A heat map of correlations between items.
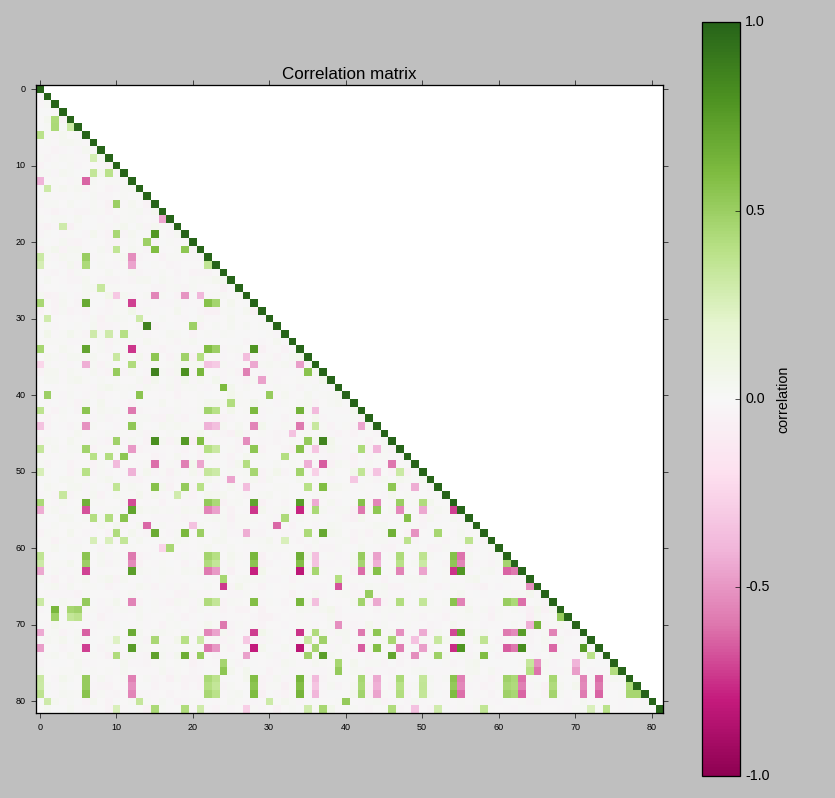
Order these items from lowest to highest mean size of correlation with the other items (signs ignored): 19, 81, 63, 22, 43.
43, 81, 19, 22, 63
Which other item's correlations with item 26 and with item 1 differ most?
40
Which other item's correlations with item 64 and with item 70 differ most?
65
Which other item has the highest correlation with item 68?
2
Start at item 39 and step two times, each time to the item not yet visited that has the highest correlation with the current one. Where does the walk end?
76
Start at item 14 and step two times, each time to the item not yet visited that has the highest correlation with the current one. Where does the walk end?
20
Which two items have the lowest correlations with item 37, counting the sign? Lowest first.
49, 27
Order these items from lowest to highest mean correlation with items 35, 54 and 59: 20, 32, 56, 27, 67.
27, 20, 32, 56, 67
